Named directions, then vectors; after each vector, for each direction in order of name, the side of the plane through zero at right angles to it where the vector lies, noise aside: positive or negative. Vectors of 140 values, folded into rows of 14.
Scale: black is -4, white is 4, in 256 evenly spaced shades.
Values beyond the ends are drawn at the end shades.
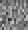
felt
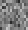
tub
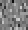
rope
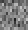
positive, positive, positive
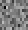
negative, positive, positive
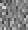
positive, negative, negative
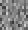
negative, positive, positive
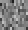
negative, positive, negative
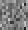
negative, negative, positive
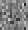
negative, negative, positive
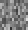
positive, negative, positive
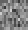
positive, positive, positive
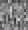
positive, positive, positive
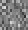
positive, negative, negative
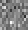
positive, negative, negative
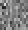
negative, positive, positive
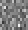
positive, negative, negative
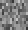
negative, positive, negative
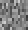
negative, positive, negative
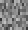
negative, positive, negative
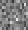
positive, positive, negative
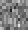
negative, negative, negative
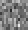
negative, negative, negative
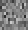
positive, positive, negative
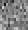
positive, positive, negative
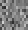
negative, positive, positive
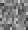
negative, positive, negative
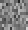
positive, negative, positive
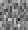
negative, negative, negative
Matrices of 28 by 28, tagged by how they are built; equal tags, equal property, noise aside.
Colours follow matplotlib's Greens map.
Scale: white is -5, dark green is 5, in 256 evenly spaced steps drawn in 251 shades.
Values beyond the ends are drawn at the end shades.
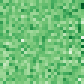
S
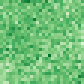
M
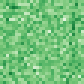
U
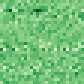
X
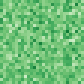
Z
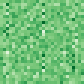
S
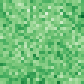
M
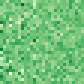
S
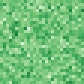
U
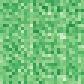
Z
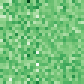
S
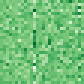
S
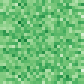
Z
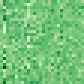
S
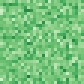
Z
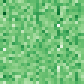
S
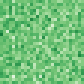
Z
